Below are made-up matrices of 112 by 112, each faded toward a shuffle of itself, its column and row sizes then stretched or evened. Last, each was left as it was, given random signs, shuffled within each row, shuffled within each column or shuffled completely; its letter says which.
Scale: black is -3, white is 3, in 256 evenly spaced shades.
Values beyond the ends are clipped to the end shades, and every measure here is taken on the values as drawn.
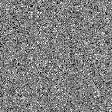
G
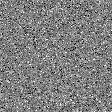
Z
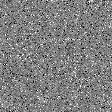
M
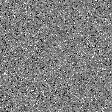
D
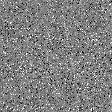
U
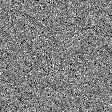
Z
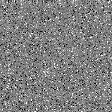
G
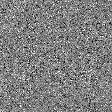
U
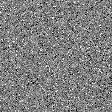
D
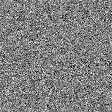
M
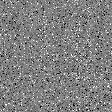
U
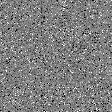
U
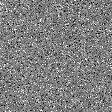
M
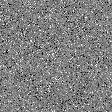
Z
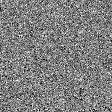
M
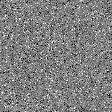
D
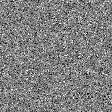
M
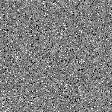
G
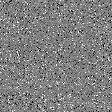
G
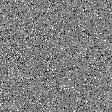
G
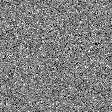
M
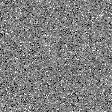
U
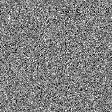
G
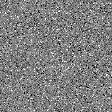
G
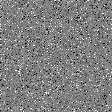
U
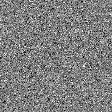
U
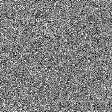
G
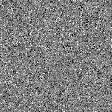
G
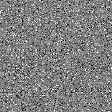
G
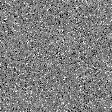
D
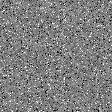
D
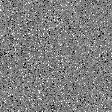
U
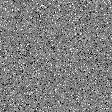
Z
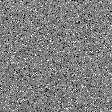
M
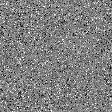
D
